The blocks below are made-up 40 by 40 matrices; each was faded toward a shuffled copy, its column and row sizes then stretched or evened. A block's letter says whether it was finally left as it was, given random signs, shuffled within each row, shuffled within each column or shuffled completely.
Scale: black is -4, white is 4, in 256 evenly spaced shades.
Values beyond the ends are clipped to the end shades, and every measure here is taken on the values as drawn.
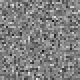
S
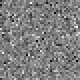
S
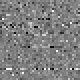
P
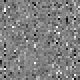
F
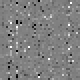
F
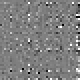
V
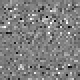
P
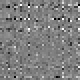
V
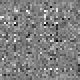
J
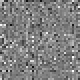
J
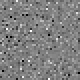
S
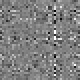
V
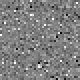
S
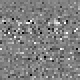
P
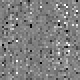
F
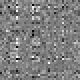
V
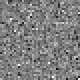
S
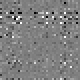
J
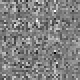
J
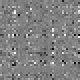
J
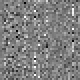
F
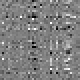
V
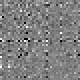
V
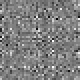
V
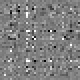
J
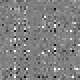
J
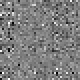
J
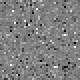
S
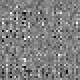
V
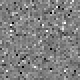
S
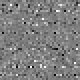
P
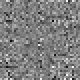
J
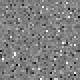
S
